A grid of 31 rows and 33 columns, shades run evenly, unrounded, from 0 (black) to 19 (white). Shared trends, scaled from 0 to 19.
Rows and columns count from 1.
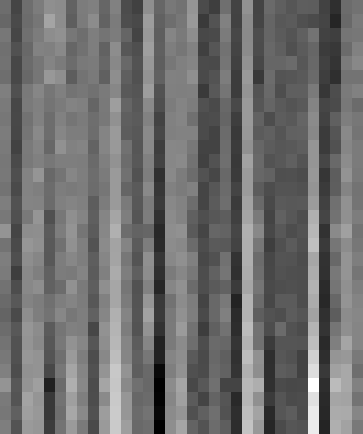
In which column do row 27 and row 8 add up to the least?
15
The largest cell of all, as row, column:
28, 29
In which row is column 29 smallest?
2
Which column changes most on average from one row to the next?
31
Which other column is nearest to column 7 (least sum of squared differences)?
10
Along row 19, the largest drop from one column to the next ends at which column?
30
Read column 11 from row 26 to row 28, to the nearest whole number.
14 15 15
